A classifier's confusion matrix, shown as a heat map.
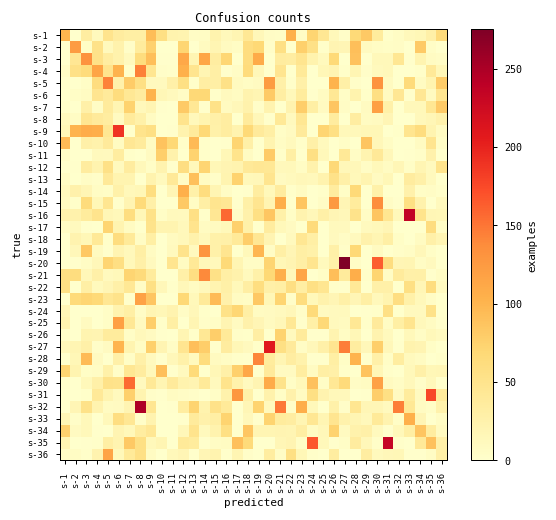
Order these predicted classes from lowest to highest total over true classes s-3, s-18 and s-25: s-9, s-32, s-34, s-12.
s-34, s-32, s-12, s-9
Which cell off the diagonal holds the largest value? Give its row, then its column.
s-20, s-27
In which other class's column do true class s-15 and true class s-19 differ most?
s-30
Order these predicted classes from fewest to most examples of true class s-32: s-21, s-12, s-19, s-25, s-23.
s-25, s-12, s-19, s-23, s-21
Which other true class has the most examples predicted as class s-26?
s-15
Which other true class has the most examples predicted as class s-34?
s-2
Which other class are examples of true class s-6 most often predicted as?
s-9
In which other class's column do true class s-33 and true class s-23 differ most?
s-8
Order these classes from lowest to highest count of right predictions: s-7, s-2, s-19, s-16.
s-7, s-19, s-2, s-16
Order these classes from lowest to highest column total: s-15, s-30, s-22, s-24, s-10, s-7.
s-10, s-22, s-15, s-24, s-7, s-30
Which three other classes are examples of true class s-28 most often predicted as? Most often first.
s-19, s-3, s-14
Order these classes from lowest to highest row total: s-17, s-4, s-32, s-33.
s-17, s-33, s-4, s-32
